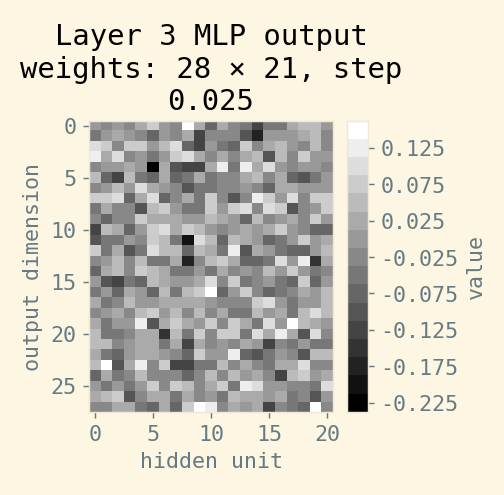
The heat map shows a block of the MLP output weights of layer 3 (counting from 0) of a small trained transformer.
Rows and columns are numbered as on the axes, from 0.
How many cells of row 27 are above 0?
9
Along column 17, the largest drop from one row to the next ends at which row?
8
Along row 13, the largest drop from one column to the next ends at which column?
19
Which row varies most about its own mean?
4
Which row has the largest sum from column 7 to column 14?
25
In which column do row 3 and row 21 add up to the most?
0
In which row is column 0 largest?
3
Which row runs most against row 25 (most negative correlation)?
1
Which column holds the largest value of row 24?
18
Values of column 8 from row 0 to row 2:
0.15 0.025 -0.075
